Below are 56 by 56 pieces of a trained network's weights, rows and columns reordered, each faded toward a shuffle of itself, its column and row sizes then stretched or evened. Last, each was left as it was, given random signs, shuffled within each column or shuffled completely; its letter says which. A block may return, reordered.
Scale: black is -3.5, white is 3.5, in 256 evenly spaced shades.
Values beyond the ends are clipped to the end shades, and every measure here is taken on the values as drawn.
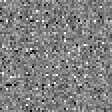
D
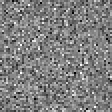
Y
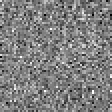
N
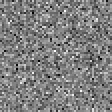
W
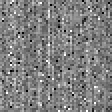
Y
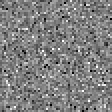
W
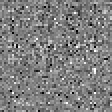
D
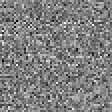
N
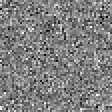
W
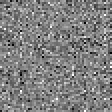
D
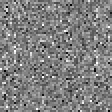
Y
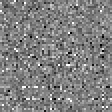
D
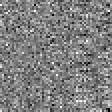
N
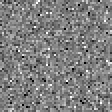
W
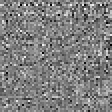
N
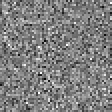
Y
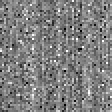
Y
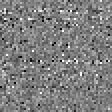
D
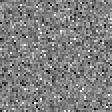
W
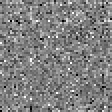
D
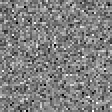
W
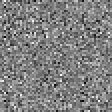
D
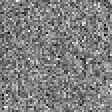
Y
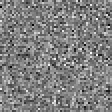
D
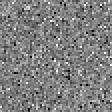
W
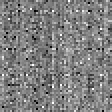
N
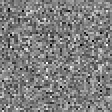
D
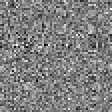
N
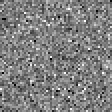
W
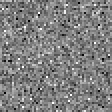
W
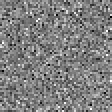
W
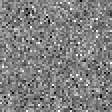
W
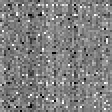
N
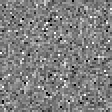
W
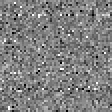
D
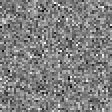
D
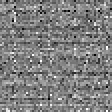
N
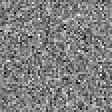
Y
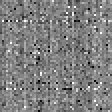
N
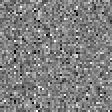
D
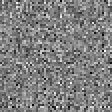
N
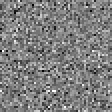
D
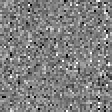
Y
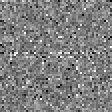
D
